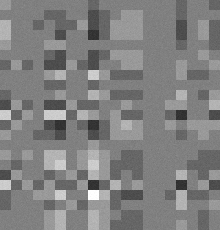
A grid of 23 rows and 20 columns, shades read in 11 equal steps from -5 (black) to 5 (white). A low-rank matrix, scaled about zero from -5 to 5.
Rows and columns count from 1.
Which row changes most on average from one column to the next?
19
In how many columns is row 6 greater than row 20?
7
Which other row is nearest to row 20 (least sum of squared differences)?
8
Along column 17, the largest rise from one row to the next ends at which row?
20
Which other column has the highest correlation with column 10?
9
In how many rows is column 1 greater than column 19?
11
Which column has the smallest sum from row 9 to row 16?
6
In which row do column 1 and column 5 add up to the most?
12
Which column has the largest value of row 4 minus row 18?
1
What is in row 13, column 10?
-1
